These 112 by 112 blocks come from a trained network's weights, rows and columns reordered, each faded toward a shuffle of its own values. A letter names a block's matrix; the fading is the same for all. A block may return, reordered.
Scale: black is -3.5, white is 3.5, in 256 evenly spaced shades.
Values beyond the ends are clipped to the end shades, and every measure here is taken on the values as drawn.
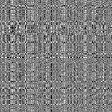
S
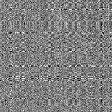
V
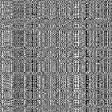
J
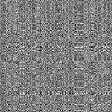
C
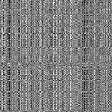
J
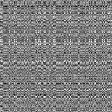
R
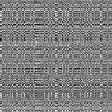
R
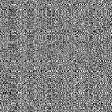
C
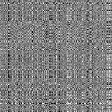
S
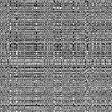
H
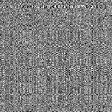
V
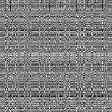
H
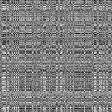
R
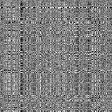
S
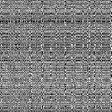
H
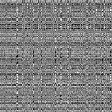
H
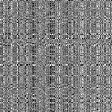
S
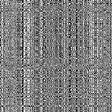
J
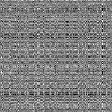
H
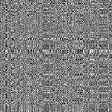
V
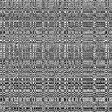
R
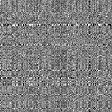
V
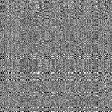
C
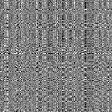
S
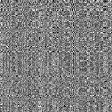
V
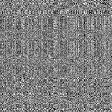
V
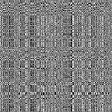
S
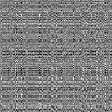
H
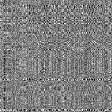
V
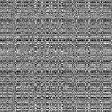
H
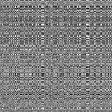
R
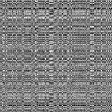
R
